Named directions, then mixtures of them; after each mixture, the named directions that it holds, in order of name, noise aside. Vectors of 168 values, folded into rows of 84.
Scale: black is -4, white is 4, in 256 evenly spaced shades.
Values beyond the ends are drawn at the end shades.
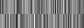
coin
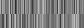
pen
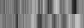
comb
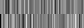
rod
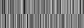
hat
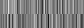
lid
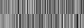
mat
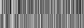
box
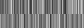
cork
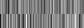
hat, rod.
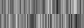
comb, hat.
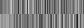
cork, mat.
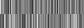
box, pen, rod.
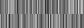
cork, lid.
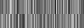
coin, mat, rod.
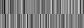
hat.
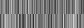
mat, pen, rod.
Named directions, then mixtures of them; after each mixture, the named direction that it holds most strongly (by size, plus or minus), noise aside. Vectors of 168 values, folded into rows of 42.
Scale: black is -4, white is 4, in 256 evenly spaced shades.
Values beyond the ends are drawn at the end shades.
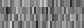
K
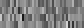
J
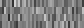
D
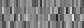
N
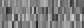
K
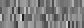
J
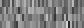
J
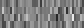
N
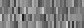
J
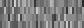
D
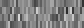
N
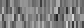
N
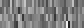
J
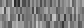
D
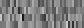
J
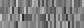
J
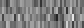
N
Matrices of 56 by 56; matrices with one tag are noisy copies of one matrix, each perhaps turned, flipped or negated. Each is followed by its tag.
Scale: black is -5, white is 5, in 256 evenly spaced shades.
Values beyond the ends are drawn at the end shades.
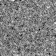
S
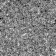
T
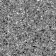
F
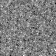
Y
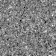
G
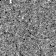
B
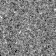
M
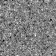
G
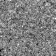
T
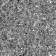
T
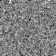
B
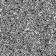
M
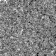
T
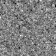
G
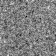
S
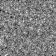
Y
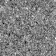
F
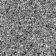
G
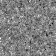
F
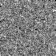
B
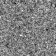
G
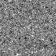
M
